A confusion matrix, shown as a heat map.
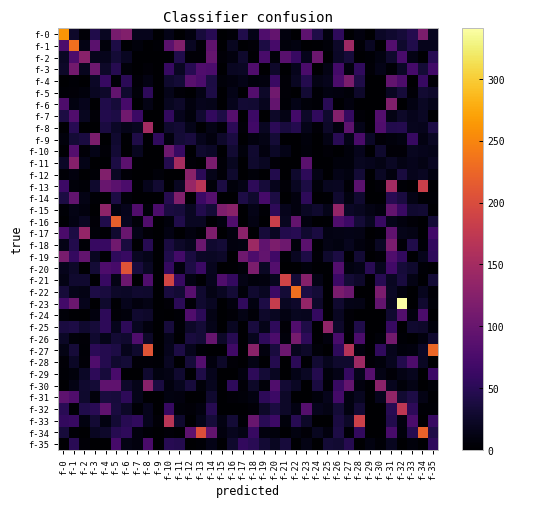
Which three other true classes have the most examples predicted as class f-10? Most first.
f-21, f-33, f-1
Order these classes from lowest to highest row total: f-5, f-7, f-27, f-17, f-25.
f-5, f-25, f-17, f-7, f-27
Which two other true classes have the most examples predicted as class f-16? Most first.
f-15, f-7
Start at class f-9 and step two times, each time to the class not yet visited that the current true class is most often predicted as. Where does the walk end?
f-1
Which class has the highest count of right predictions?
f-0
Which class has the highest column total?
f-20
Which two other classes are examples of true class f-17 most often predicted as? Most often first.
f-2, f-14
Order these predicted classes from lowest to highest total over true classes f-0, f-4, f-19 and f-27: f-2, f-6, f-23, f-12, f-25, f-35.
f-25, f-2, f-12, f-23, f-6, f-35
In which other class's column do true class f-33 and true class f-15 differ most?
f-28
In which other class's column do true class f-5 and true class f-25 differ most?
f-22
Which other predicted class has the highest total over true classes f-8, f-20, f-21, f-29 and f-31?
f-6
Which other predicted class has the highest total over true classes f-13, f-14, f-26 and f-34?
f-31
